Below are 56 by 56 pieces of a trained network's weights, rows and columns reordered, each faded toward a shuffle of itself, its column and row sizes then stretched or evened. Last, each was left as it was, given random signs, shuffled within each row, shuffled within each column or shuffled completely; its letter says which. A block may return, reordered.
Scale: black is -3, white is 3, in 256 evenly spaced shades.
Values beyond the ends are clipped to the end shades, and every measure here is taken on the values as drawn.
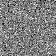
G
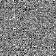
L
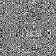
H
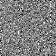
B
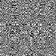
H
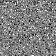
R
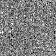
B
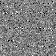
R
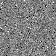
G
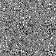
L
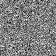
G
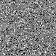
R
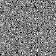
L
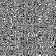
H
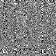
L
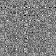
H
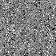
B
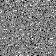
R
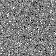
G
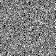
B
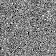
G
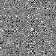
L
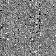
B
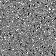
G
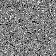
G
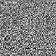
H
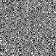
H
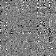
L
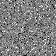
G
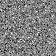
G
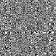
H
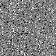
B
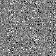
L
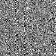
L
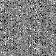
B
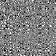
H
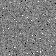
G
